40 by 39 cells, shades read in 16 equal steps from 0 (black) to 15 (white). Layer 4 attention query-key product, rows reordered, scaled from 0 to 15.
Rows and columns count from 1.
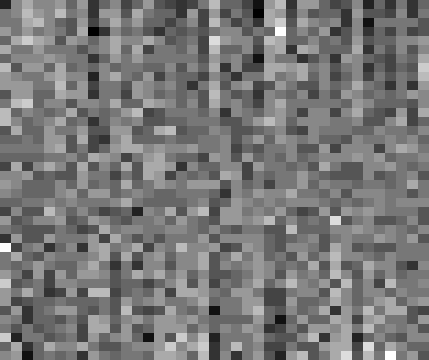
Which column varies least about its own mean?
37
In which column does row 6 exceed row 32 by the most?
20
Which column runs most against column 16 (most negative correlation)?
3
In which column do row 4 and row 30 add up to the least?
38
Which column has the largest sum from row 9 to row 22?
6
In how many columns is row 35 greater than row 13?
20
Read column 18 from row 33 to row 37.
10 8 6 9 6
